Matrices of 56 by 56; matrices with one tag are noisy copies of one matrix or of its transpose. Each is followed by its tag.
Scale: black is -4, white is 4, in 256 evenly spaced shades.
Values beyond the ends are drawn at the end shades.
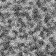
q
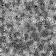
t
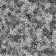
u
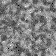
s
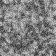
t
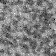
t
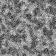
u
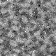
q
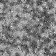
t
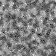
q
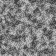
u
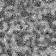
s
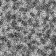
q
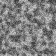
u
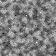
q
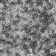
t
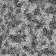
u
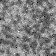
t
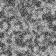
s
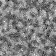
q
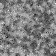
t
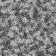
q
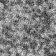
t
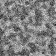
u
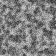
u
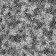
u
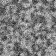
s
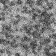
t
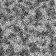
u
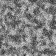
u
